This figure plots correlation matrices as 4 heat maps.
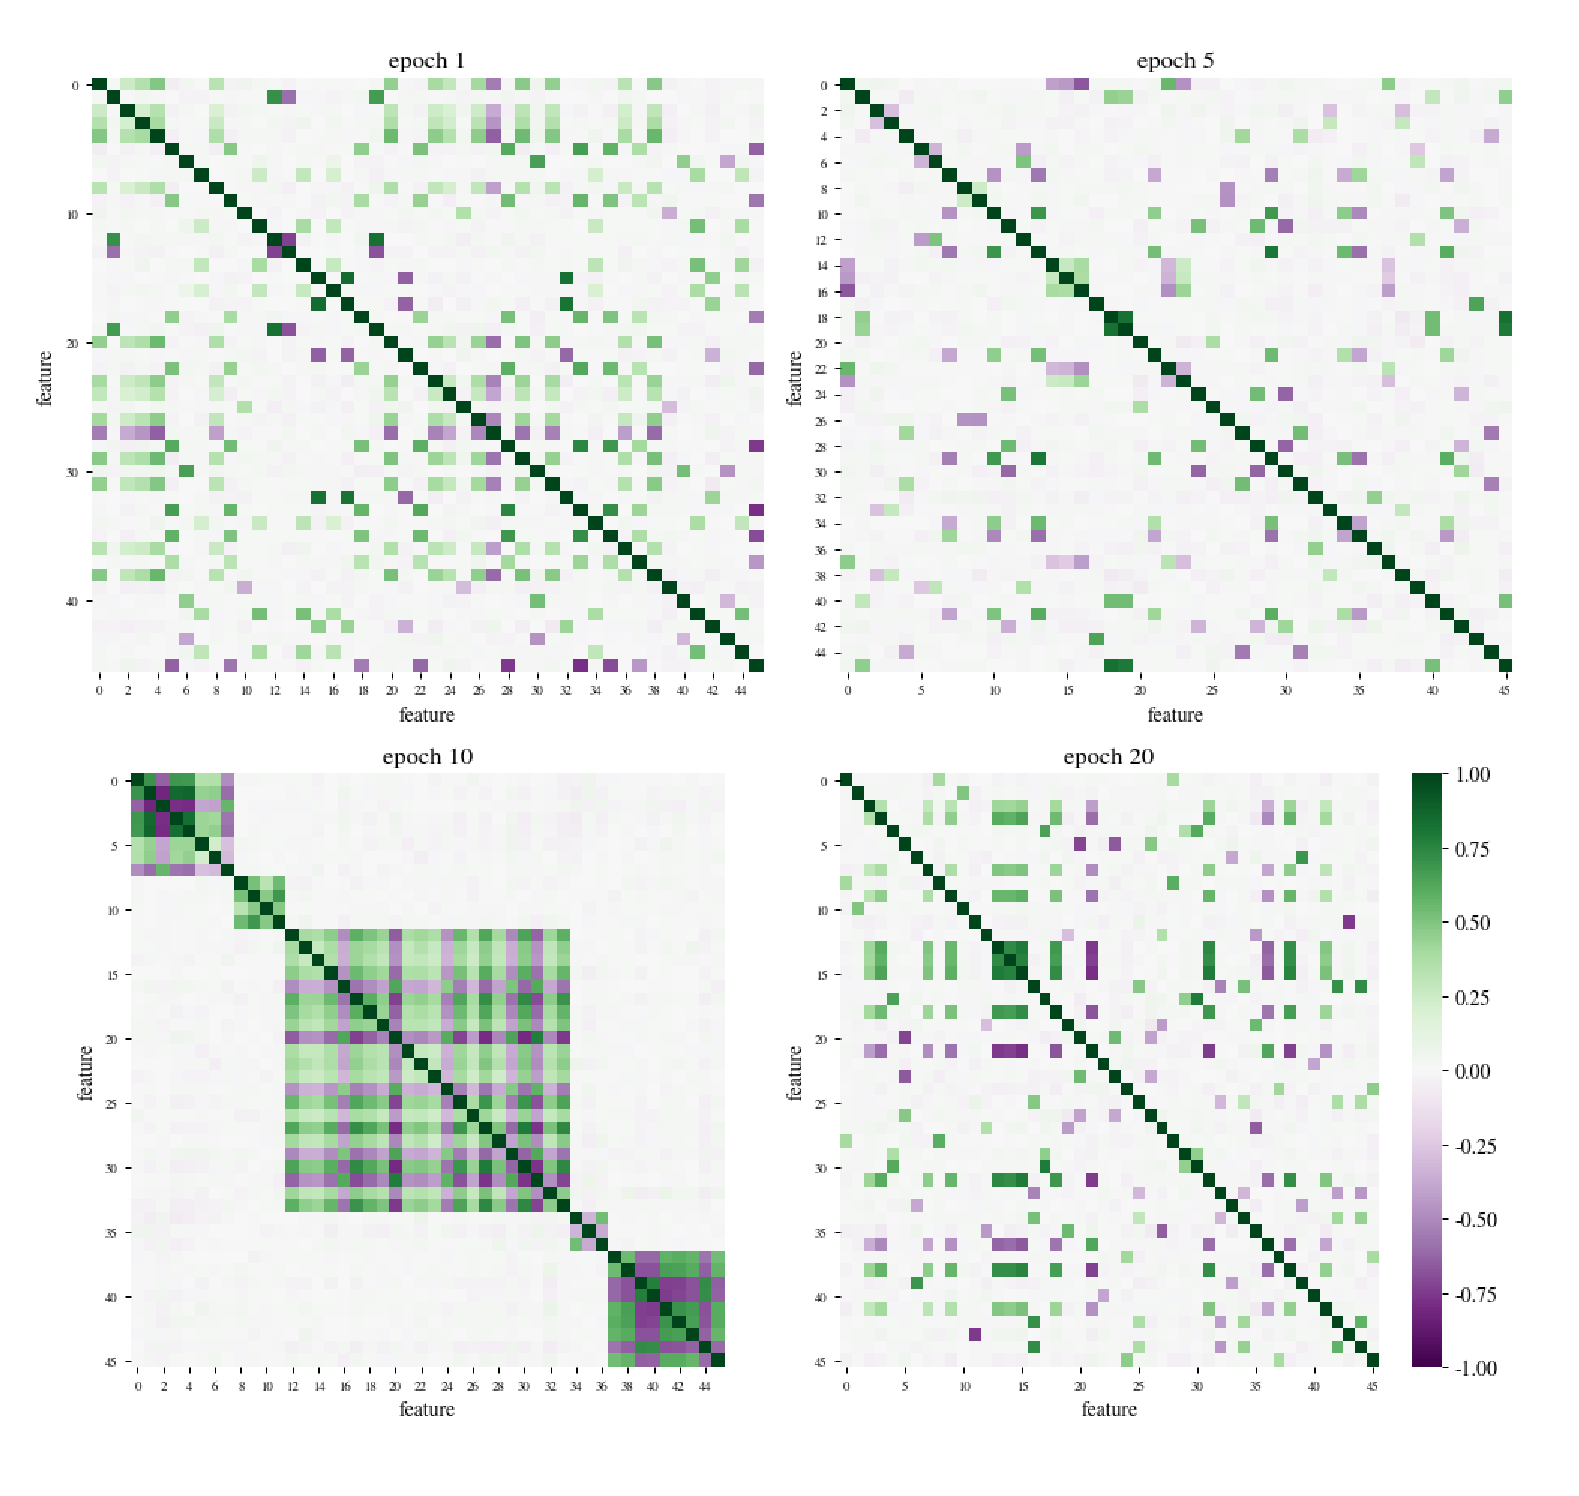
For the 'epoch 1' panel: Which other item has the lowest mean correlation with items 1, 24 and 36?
27
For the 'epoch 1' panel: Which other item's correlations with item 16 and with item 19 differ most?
12
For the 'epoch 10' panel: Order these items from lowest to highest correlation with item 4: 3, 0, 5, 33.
33, 5, 0, 3
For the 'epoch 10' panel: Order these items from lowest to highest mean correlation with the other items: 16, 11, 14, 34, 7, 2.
16, 2, 7, 34, 11, 14
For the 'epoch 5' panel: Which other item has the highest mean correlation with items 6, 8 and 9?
12
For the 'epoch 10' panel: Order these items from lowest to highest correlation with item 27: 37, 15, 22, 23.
37, 23, 22, 15
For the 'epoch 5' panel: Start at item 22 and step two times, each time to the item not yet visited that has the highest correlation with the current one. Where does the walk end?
37
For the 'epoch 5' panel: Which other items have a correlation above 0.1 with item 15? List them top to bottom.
14, 16, 23
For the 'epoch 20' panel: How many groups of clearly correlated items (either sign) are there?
11
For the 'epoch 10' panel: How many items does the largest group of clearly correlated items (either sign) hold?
22
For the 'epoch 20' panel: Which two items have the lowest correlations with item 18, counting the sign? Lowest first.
21, 36
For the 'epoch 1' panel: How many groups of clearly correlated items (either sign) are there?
7
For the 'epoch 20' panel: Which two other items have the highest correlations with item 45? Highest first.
24, 37
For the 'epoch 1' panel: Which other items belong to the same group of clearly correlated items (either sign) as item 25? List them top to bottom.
10, 39
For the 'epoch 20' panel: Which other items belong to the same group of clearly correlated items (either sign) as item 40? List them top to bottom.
22
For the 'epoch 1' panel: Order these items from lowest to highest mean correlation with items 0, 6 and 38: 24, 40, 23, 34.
34, 40, 24, 23
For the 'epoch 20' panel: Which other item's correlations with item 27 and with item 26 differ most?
35
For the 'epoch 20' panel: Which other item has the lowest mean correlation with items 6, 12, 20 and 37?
5
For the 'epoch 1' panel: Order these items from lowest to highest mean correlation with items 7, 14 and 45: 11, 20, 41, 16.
20, 16, 11, 41
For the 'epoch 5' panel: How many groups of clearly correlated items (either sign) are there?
11
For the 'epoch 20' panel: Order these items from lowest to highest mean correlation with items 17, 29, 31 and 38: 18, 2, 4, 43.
43, 2, 4, 18
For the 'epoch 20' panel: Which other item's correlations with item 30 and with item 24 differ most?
17
